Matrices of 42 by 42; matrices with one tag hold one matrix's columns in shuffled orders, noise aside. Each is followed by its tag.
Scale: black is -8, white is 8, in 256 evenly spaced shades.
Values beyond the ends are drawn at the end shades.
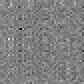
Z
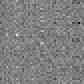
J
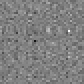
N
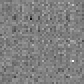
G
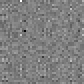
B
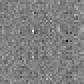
N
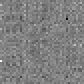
G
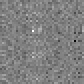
N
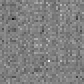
G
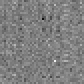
G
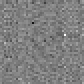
J
